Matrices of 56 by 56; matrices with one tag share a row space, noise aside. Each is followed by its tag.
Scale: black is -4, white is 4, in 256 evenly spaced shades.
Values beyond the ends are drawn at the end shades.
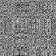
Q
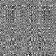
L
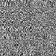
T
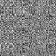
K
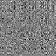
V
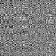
K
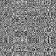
Q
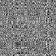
Q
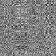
Q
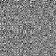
T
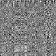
Q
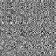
V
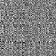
K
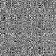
L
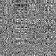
Q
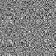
V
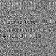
T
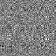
V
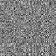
V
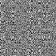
L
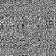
K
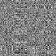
Q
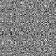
V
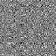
V
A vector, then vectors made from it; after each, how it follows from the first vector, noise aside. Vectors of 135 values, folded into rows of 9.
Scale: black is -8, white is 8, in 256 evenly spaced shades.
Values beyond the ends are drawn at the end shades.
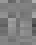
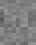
reversed, shrunk.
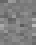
negated, partly zeroed.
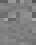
negated, partly zeroed.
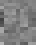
reversed.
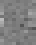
reversed, negated, partly zeroed.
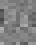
reversed.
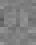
reversed, shrunk.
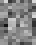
scaled up.
